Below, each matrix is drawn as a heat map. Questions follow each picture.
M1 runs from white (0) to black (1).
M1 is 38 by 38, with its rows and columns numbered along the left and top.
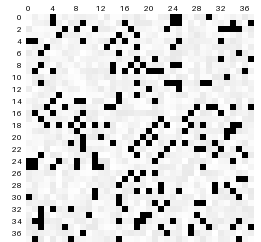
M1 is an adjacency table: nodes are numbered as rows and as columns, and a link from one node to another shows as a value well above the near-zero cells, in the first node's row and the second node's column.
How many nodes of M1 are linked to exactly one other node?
1
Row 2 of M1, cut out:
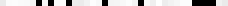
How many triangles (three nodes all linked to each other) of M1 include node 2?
4
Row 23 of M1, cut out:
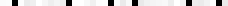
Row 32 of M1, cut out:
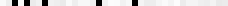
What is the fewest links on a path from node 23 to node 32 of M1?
2
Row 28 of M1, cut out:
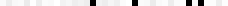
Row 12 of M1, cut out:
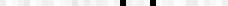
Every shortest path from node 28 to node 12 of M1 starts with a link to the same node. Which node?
node 33
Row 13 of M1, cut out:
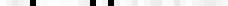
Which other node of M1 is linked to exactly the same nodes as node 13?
node 3
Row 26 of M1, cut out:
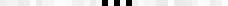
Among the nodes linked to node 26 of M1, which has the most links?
node 21
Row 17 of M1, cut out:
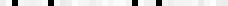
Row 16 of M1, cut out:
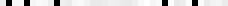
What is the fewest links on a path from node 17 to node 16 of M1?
3
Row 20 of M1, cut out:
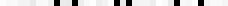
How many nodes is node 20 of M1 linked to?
6
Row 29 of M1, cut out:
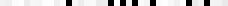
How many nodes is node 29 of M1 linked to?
7
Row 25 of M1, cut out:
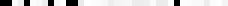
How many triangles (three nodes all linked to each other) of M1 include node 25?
3
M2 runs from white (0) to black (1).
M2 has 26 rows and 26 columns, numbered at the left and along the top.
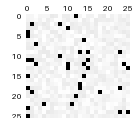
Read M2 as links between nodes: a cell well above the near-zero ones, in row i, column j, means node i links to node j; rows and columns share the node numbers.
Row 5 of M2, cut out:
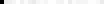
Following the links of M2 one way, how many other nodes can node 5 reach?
10
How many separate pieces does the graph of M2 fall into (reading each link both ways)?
3
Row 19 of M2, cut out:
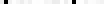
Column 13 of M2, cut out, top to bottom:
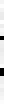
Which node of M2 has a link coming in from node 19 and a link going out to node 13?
node 18
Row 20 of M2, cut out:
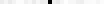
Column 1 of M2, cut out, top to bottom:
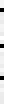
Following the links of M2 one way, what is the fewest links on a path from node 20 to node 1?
3
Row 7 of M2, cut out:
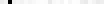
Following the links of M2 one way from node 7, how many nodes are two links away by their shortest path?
2
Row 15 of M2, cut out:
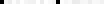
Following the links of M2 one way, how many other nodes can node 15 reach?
10
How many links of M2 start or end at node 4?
2
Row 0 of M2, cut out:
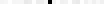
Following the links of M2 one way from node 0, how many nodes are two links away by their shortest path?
4
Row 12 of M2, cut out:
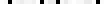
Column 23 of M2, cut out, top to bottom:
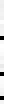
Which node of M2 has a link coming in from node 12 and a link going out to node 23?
node 24
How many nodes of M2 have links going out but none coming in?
9
